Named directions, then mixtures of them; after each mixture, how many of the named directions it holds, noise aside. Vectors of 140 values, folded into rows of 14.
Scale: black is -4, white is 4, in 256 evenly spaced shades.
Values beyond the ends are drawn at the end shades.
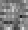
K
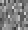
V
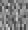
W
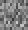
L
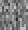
two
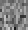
four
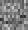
four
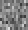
three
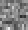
two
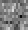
two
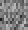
three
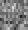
three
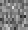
four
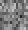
four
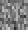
three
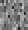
one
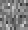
three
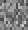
one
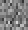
one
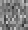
four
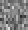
four
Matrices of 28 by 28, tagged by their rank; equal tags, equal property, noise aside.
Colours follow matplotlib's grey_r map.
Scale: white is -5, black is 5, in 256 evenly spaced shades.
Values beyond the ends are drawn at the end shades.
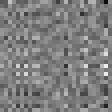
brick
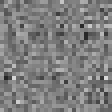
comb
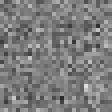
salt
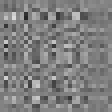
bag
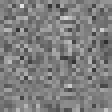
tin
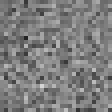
salt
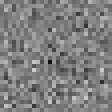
salt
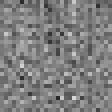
tin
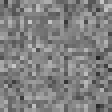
salt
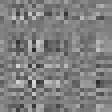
brick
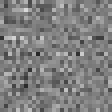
tin
